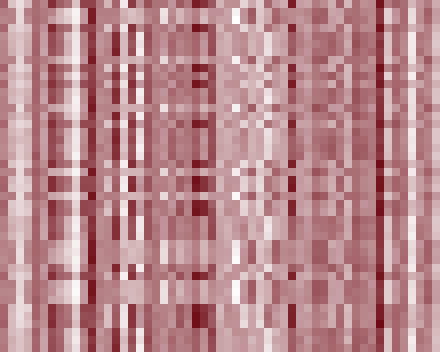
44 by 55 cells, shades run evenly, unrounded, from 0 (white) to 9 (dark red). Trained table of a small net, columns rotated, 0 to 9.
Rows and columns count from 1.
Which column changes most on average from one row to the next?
26
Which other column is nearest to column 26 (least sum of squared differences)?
11
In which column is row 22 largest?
12
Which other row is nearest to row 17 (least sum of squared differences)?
30
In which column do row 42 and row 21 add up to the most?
48
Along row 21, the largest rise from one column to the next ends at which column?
17
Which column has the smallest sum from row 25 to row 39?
10
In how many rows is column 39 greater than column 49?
30
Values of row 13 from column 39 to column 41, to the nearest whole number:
4 5 5
